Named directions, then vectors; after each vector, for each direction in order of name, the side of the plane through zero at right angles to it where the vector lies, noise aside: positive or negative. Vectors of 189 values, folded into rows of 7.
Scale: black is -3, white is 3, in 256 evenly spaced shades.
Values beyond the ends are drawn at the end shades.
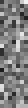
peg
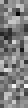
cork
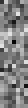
negative, positive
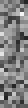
negative, negative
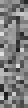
negative, negative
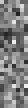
positive, negative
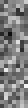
positive, positive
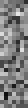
negative, negative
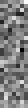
positive, positive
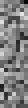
negative, negative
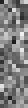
negative, positive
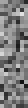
negative, negative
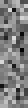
positive, negative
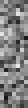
negative, negative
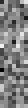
negative, positive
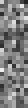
positive, negative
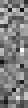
negative, negative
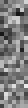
positive, positive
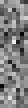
positive, negative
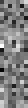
negative, positive
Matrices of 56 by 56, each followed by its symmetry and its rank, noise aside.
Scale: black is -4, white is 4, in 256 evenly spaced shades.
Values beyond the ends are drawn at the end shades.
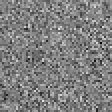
antisymmetric, rank sixteen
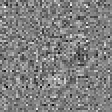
antisymmetric, rank eight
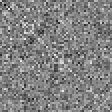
symmetric, rank sixteen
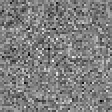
symmetric, rank twelve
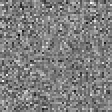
no symmetry, rank sixteen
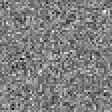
no symmetry, rank sixteen
